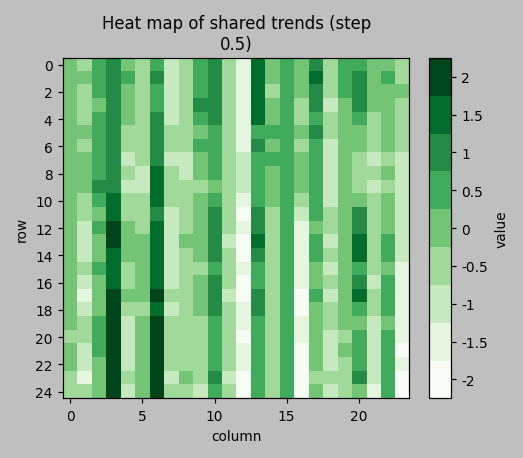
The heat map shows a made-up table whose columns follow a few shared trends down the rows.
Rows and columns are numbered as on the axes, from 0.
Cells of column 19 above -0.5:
21
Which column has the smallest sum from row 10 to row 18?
12
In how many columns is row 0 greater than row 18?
11
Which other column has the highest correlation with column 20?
10
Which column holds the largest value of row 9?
6
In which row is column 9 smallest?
24
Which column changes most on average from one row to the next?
20
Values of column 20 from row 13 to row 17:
1.5 1.5 0.5 1 1.5
